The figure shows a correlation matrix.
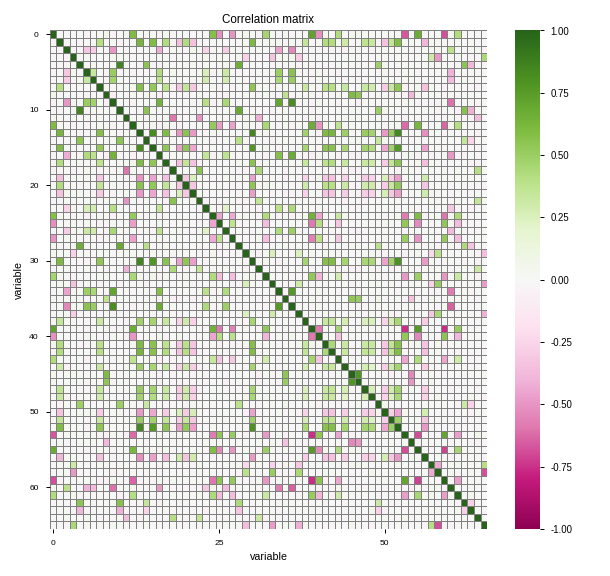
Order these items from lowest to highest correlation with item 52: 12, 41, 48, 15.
12, 48, 41, 15
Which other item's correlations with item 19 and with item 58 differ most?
65
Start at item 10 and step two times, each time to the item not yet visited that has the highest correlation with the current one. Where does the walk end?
28
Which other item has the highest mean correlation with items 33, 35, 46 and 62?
45
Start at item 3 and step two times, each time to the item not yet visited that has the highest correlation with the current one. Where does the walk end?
57
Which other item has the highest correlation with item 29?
58
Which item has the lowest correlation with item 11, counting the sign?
18
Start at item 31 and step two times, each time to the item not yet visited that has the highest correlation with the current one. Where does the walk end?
22
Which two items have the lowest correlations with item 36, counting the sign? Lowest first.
60, 2
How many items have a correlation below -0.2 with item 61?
5
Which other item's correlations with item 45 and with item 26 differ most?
46
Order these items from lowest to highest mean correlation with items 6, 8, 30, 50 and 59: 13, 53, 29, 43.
43, 29, 13, 53
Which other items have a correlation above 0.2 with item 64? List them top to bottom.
18, 22, 31
